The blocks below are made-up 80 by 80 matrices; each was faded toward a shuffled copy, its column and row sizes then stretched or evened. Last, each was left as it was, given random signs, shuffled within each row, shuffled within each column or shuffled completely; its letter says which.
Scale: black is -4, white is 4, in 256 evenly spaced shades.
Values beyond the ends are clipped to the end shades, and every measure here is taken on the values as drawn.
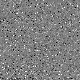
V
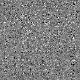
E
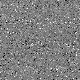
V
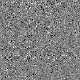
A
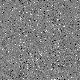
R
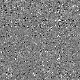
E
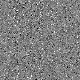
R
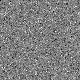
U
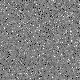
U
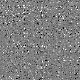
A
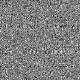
A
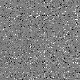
A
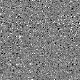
A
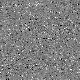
V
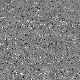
V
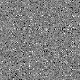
A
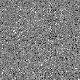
A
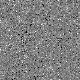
R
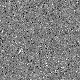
U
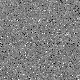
V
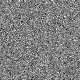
U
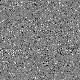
V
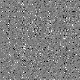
A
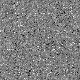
V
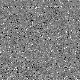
V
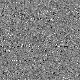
V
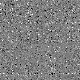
E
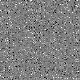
A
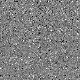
E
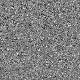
V
